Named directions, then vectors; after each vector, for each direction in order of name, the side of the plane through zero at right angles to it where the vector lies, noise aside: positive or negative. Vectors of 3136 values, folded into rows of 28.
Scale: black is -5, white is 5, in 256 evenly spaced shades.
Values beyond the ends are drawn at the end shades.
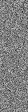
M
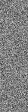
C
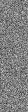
negative, negative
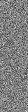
negative, positive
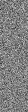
positive, negative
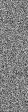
negative, positive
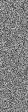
negative, positive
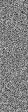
positive, positive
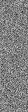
positive, positive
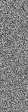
negative, positive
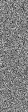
negative, positive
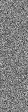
negative, positive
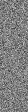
positive, negative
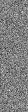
negative, negative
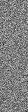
positive, negative
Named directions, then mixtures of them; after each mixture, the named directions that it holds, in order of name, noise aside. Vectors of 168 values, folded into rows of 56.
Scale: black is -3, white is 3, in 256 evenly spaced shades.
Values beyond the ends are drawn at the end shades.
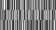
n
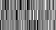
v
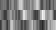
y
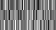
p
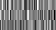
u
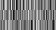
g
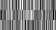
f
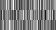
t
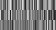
f, u.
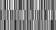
p, t.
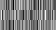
t.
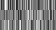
g, p.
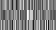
f, p, u.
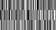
u.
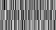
n.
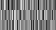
n, p, t.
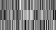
f, p, y.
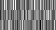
n, t.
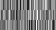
g, v.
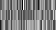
f, p.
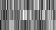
t, v, y.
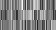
f, v, y.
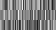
f, p, t.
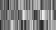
y.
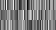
n, t, v.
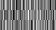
g.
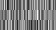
g, n, v.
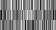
f.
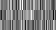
f.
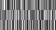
n.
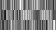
f, n, y.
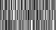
g.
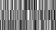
u.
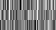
g, u, v.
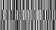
g.
